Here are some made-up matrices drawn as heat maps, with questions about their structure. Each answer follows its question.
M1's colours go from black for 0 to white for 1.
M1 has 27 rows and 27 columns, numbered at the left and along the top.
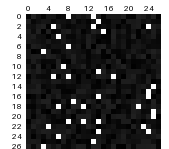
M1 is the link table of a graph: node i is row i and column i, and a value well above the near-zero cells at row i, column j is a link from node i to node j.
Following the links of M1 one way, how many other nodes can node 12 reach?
4
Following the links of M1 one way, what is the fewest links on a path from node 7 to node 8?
5
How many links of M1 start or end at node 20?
1
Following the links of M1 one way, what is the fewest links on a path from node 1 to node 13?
3
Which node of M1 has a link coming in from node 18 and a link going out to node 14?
node 11
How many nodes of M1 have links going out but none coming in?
11
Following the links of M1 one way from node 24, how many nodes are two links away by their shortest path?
1
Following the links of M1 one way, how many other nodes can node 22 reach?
8
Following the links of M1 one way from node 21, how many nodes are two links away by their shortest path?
1
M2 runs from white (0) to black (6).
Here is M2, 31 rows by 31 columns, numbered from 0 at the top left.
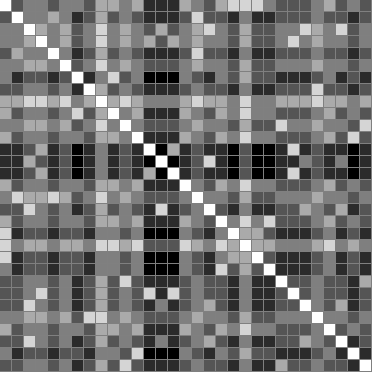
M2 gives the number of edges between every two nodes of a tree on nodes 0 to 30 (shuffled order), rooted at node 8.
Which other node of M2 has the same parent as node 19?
21
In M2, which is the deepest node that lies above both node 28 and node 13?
2
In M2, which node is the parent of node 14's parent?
3
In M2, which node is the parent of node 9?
20
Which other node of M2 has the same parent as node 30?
23
